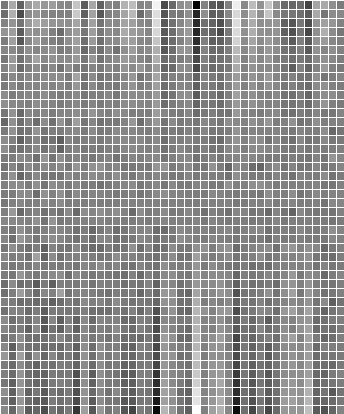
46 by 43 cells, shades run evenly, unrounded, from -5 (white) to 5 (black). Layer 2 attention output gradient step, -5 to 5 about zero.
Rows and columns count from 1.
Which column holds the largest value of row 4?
25
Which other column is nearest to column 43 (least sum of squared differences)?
19
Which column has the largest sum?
6
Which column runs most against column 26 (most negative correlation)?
18
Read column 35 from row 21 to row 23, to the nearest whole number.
0 0 0
